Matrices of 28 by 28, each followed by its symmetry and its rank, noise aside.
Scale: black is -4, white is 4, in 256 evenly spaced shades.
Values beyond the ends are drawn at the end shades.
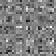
no symmetry, rank four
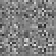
antisymmetric, rank four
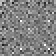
symmetric, rank six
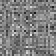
antisymmetric, rank four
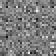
no symmetry, rank six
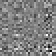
no symmetry, rank four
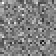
symmetric, rank six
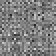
antisymmetric, rank six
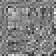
symmetric, rank four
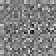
symmetric, rank six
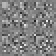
symmetric, rank four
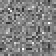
symmetric, rank six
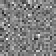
antisymmetric, rank eight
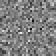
antisymmetric, rank eight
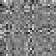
antisymmetric, rank four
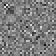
symmetric, rank eight
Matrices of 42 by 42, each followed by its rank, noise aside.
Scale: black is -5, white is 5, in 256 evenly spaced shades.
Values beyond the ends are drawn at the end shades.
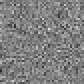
eight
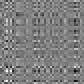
two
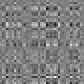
two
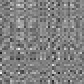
three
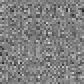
eight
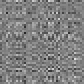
three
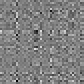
four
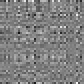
three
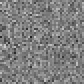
eight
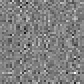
six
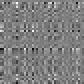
two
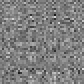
six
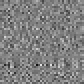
six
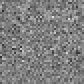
eight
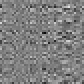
four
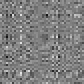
three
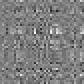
four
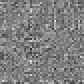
eight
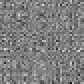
eight
